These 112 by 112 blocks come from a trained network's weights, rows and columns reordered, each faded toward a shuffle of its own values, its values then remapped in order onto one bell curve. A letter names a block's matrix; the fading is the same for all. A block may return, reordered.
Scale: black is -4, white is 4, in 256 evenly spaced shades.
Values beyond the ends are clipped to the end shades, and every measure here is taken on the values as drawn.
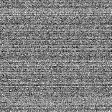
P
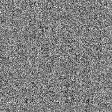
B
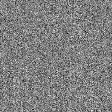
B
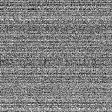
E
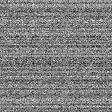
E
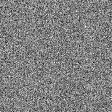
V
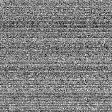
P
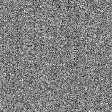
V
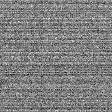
P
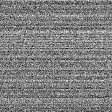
E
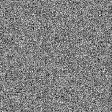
B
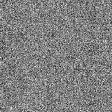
V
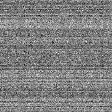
P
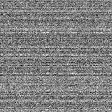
E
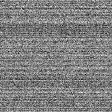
E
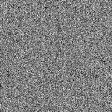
V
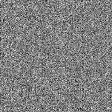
B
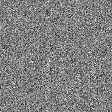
V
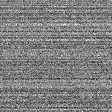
E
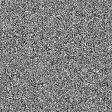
B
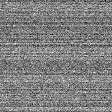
P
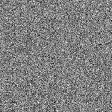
V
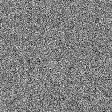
V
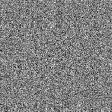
V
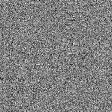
V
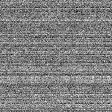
E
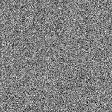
V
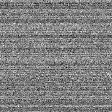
P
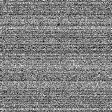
P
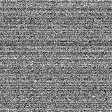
P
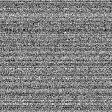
E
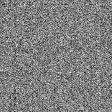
V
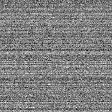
P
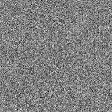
V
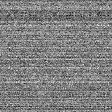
P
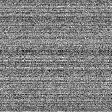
E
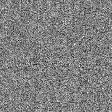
V
